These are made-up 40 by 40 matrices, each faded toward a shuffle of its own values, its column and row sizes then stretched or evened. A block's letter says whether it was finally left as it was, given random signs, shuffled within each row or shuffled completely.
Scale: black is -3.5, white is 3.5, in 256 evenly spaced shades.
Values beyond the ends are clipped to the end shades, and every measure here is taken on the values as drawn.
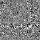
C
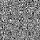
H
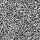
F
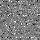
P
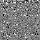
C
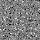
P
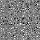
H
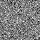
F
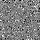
P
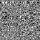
H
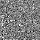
C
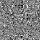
H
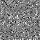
P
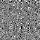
H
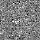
C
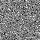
F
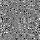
H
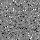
F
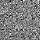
C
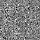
C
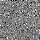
P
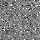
P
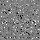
P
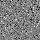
F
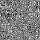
H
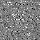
P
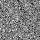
F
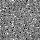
F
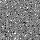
F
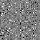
H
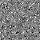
P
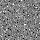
F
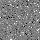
F
